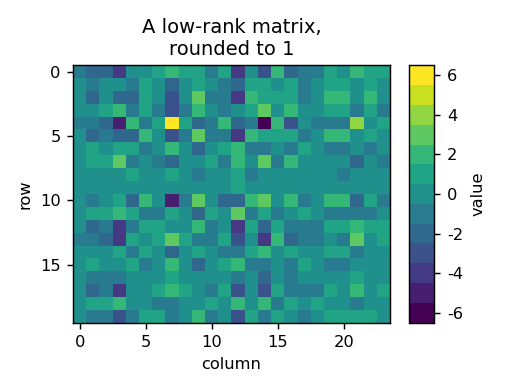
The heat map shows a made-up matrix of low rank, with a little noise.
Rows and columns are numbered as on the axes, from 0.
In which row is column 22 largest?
2
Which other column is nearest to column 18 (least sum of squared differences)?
0
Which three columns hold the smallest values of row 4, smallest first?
14, 3, 16
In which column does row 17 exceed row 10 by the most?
7
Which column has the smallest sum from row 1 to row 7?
12
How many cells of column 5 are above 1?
2
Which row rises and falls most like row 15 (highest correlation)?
6
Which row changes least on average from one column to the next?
9
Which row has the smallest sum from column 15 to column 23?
11
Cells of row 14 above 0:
8
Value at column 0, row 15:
0
